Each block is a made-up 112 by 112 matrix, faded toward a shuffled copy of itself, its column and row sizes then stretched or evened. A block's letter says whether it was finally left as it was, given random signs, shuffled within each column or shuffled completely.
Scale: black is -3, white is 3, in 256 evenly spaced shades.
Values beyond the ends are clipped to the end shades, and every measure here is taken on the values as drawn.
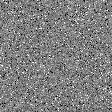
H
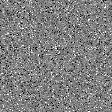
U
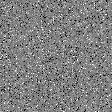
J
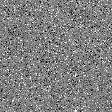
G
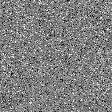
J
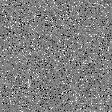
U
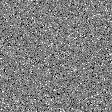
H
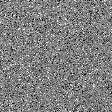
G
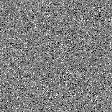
U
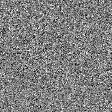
G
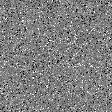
G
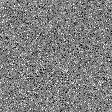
H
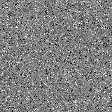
G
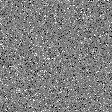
H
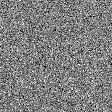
H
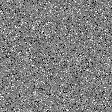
H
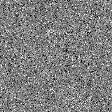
G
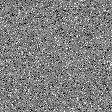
H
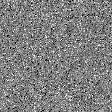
U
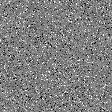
H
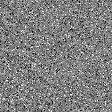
J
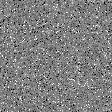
U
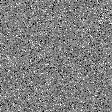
J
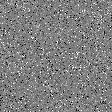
H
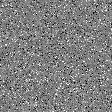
H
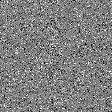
G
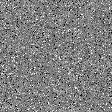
J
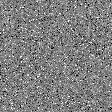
H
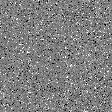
J
